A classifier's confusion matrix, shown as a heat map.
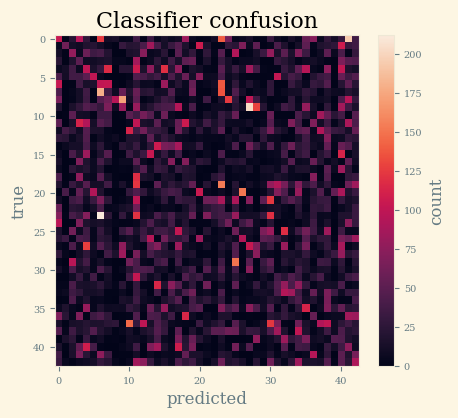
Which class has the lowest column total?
8
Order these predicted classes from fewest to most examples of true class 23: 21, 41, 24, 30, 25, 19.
41, 24, 19, 21, 25, 30
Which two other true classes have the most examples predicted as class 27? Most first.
9, 8
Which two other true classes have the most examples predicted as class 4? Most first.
27, 40
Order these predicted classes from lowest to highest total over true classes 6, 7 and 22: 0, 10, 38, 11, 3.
10, 3, 38, 11, 0
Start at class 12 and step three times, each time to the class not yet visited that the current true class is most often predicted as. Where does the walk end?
30
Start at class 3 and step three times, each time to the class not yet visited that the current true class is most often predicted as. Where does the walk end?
36
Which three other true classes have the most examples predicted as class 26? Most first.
20, 1, 24
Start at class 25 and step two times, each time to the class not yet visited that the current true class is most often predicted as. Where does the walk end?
14
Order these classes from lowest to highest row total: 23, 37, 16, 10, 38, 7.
16, 10, 7, 38, 37, 23
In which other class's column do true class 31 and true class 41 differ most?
11
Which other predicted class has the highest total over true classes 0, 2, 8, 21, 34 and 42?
23
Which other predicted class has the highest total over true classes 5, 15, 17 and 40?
4
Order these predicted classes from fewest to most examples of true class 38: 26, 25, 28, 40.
26, 28, 40, 25
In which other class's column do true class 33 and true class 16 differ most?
32
